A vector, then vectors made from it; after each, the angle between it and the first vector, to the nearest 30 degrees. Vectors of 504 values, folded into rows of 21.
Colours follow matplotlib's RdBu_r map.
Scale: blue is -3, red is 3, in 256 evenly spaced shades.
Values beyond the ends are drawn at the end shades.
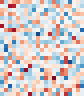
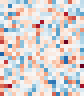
120 degrees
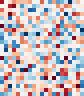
30 degrees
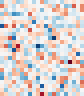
120 degrees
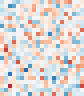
150 degrees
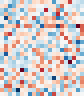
120 degrees
